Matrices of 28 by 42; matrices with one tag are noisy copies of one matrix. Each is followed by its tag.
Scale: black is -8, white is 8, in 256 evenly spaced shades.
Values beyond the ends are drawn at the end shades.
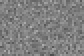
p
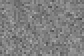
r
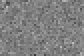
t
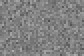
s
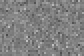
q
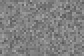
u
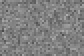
q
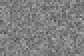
u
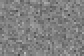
s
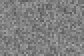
t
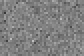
p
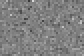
r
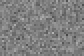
u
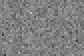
r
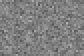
r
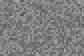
s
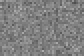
q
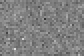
q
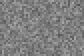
p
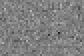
p
